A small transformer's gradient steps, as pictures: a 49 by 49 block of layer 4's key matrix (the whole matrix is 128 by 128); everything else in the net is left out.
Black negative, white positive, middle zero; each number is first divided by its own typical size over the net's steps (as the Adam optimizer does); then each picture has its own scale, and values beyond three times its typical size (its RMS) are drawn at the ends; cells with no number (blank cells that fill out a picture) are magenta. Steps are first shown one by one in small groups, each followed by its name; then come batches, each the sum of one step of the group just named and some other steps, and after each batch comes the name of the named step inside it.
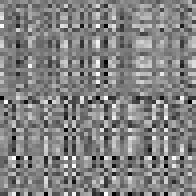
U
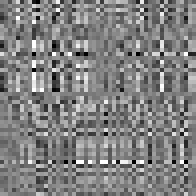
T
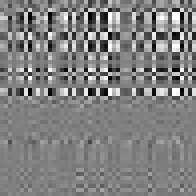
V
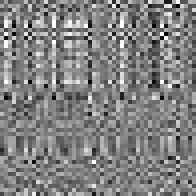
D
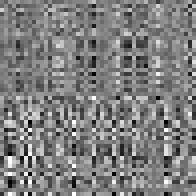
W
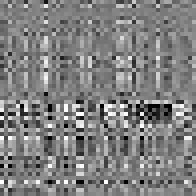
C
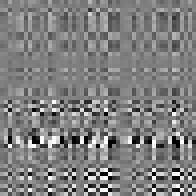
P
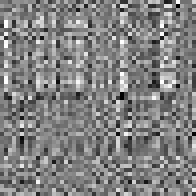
D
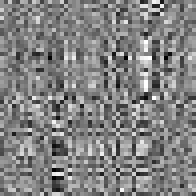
U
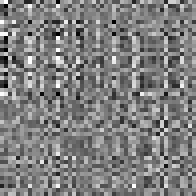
U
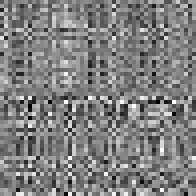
D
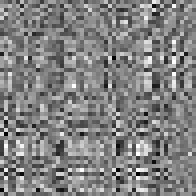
C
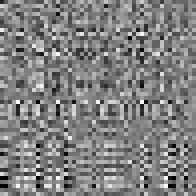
T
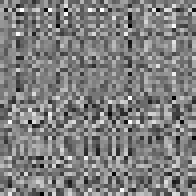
W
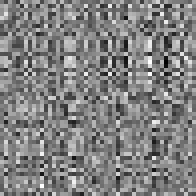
V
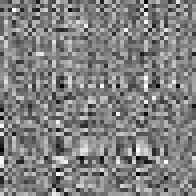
D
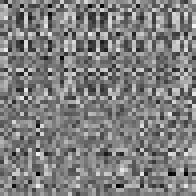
V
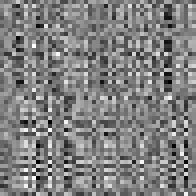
T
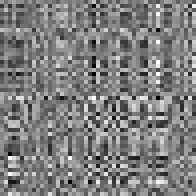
W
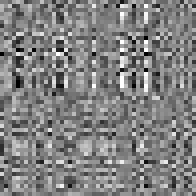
D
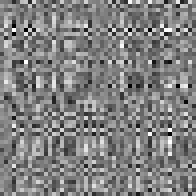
D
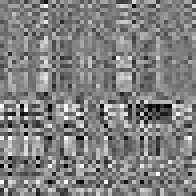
C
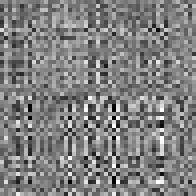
D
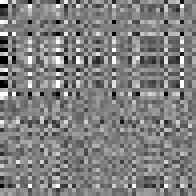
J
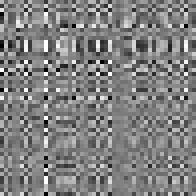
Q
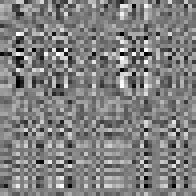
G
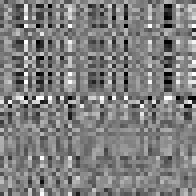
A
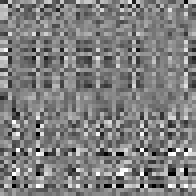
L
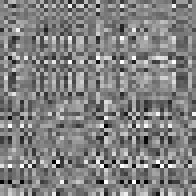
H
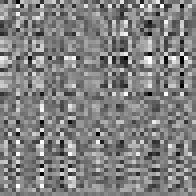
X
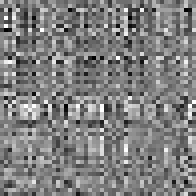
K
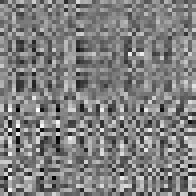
K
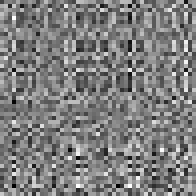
L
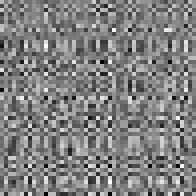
Q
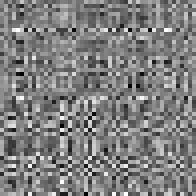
H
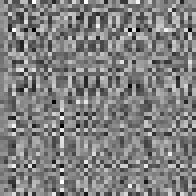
H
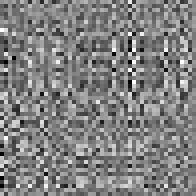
J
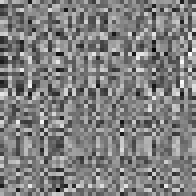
J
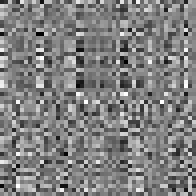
X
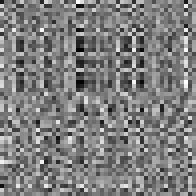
K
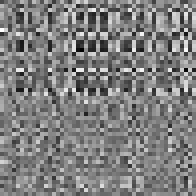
A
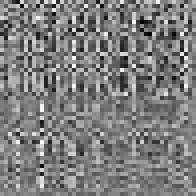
X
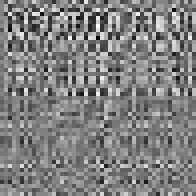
H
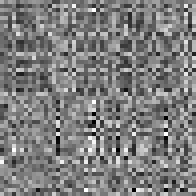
K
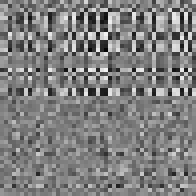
L
